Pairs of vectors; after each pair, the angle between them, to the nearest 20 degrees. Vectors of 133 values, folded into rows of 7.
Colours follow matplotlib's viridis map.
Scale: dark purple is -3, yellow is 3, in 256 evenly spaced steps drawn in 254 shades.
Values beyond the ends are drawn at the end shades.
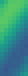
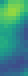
20 degrees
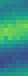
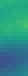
40 degrees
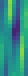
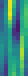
20 degrees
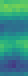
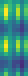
40 degrees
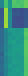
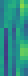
80 degrees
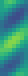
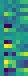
80 degrees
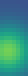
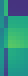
60 degrees
